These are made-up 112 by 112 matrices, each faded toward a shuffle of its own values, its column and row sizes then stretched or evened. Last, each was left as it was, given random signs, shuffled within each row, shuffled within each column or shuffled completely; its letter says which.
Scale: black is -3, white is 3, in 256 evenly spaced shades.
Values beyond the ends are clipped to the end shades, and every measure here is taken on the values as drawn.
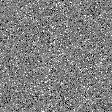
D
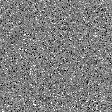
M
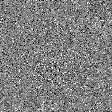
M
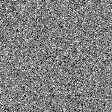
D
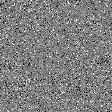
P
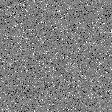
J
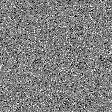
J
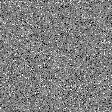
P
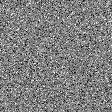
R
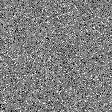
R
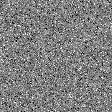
R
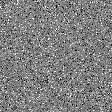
R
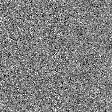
D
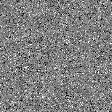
D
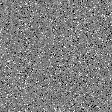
D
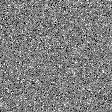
J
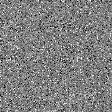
P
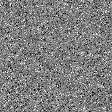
P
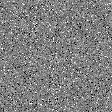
D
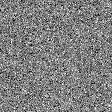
R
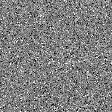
P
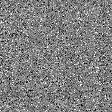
P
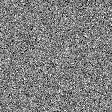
R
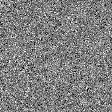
D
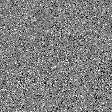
P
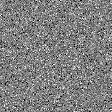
M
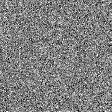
M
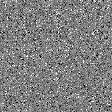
M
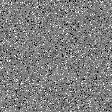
P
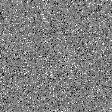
P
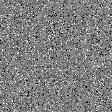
P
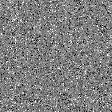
P
